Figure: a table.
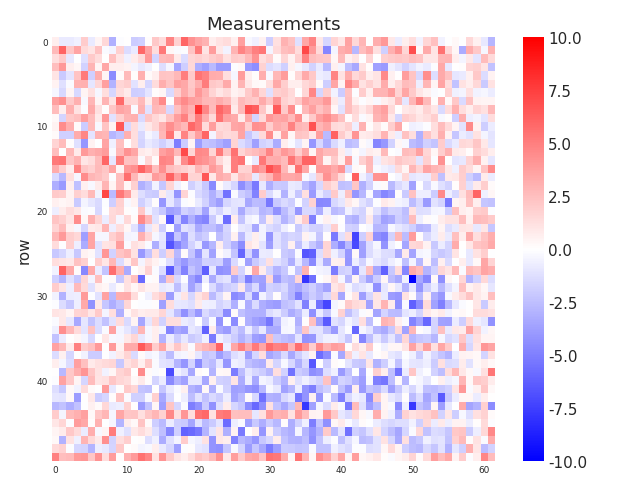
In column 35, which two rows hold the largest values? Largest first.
1, 14
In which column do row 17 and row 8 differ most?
28
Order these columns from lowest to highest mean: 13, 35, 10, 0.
35, 13, 0, 10
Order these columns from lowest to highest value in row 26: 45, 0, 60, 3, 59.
45, 59, 0, 3, 60
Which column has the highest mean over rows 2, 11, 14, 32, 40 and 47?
7
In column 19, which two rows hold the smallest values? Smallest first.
46, 43
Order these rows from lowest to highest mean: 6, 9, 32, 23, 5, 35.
35, 32, 23, 6, 5, 9
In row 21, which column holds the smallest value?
16
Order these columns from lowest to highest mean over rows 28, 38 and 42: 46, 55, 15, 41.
15, 41, 55, 46
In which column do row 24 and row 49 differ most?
42
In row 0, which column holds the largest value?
18
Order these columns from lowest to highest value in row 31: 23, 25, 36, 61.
25, 23, 36, 61
